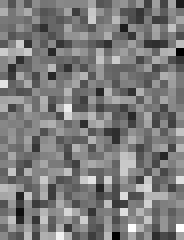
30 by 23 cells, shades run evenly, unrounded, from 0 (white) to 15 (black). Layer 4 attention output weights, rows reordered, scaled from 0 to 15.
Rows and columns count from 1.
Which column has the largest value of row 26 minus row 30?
6
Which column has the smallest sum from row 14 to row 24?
23
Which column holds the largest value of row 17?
15
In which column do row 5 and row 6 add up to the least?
3
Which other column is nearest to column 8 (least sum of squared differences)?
4
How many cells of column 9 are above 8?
14
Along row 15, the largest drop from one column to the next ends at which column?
9
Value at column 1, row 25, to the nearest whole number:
5
